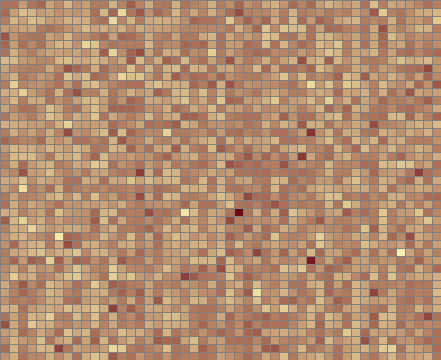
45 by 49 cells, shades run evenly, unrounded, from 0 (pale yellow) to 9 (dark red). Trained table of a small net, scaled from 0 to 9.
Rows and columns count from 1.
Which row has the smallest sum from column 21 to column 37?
13
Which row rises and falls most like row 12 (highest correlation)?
30
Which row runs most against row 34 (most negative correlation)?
24
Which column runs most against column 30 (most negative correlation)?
43
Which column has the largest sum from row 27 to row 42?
28
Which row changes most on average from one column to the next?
27
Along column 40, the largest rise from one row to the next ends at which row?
19
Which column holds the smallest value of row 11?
35
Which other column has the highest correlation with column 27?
32
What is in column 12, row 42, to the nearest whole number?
4
